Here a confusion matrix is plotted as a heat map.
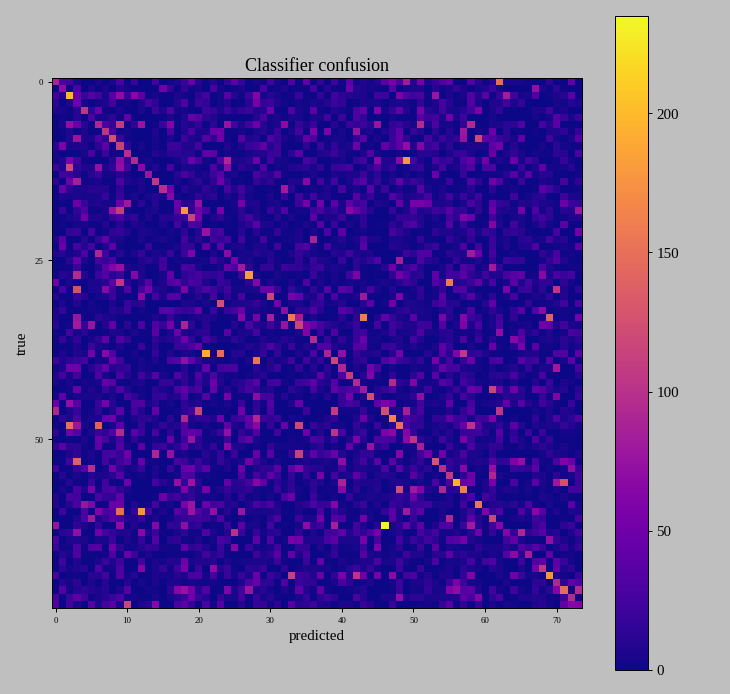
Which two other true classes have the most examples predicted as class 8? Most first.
18, 26
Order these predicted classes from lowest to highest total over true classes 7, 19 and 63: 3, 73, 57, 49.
49, 73, 3, 57
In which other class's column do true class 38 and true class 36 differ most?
21
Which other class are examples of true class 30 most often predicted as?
43
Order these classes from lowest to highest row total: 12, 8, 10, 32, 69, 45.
10, 32, 45, 12, 8, 69
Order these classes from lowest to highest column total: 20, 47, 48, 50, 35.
35, 50, 20, 47, 48
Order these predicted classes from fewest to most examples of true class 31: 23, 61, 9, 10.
9, 10, 61, 23
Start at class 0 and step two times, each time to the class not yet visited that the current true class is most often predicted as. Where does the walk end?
46
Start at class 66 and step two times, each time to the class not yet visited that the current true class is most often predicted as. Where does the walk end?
69
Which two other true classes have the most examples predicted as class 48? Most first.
57, 25
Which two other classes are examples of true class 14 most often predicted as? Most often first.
3, 35
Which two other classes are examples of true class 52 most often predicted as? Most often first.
34, 14
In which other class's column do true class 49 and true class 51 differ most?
39
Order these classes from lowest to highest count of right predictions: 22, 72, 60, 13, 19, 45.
22, 45, 60, 13, 72, 19
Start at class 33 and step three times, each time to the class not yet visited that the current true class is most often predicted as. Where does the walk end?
55
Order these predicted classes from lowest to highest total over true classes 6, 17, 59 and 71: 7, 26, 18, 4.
7, 26, 4, 18
